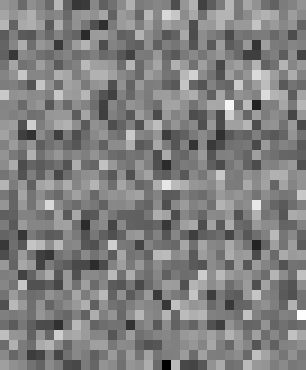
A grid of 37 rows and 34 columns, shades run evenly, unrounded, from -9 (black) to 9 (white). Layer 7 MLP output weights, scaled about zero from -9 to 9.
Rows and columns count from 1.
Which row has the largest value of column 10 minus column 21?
29
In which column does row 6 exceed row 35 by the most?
18
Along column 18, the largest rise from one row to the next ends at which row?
13
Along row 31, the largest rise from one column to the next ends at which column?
20
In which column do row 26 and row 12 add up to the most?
26
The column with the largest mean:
30
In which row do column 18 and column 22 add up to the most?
8
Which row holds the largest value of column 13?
25
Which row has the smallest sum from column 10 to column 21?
23
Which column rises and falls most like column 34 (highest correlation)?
28
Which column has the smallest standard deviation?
14
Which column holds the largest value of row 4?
16
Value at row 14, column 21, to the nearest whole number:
-2
